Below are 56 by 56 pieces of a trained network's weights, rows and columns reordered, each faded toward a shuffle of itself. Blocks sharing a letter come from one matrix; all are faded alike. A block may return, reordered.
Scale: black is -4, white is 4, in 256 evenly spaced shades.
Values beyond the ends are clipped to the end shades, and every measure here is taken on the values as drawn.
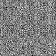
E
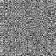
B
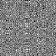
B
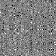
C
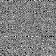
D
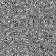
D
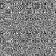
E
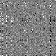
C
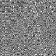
D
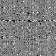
D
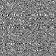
D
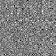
D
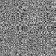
B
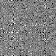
C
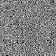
E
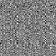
B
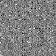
D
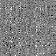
C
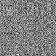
E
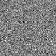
E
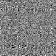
E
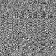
E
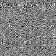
D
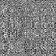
B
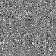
D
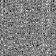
D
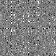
C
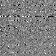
D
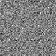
E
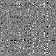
C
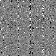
C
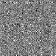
D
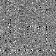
C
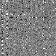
C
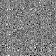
D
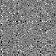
C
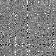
C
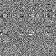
E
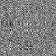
B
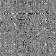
D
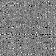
D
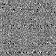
D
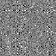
C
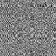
B
